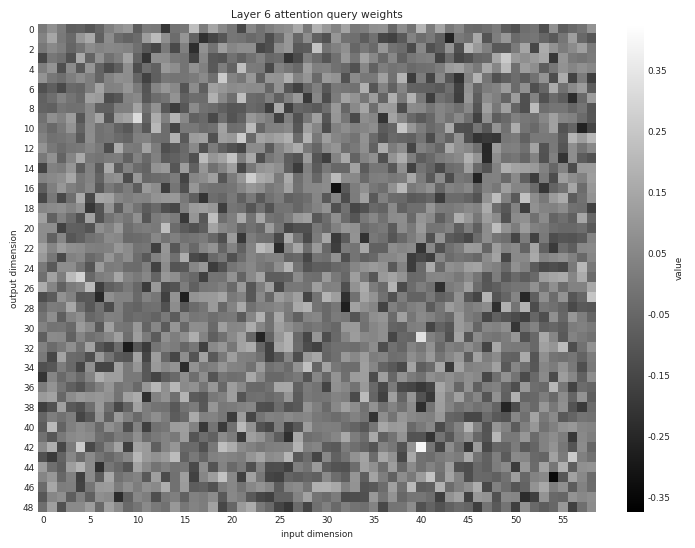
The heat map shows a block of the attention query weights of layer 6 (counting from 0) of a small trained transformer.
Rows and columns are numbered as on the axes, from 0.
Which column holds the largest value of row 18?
47
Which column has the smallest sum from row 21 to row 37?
11
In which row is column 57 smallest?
10
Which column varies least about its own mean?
3
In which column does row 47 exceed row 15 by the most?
46
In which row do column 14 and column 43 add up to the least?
1
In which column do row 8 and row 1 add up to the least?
24
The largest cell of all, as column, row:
40, 42
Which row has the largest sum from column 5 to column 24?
43
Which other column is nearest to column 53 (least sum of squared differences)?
55
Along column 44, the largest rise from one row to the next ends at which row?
4
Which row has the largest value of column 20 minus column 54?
45
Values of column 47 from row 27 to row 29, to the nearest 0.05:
0.2 0.05 -0.15
